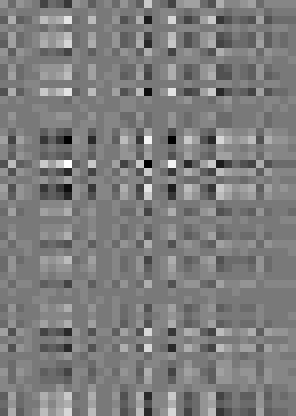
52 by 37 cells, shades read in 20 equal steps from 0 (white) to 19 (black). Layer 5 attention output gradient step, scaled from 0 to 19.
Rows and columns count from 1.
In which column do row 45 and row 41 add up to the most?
19
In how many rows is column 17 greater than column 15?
27
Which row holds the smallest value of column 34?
18
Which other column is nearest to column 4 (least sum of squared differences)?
37
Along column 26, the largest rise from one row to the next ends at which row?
22
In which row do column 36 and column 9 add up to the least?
21
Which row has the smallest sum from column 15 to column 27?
52
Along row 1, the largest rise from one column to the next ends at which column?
20
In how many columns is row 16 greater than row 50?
16
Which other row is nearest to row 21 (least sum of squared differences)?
12
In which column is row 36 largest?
9
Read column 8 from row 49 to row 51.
8 7 7
